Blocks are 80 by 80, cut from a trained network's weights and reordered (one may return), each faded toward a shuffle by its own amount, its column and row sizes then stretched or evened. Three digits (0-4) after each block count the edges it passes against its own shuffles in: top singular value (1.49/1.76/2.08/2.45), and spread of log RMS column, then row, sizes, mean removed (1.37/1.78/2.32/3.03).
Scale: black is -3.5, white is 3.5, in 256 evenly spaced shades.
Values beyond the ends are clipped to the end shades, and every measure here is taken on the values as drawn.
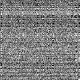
4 3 1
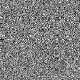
2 0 2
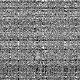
4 4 1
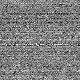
3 0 3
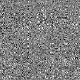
1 3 3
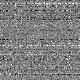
2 1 4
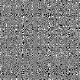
0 4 3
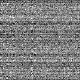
4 3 1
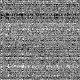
4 3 3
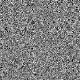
1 2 2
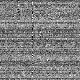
4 2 0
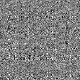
1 2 3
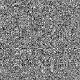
2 1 2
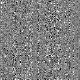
0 4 1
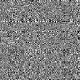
3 2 3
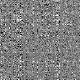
0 4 2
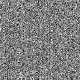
1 1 0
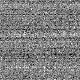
3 2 2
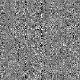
2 4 2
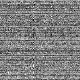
4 2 0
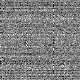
3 3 2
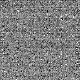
0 3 0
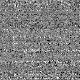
0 1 3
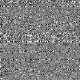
2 2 4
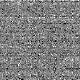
1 3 2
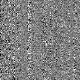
0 4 1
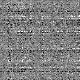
3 3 3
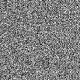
2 0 0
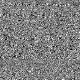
0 0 3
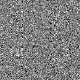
1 3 0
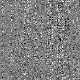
0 4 1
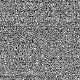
0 2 0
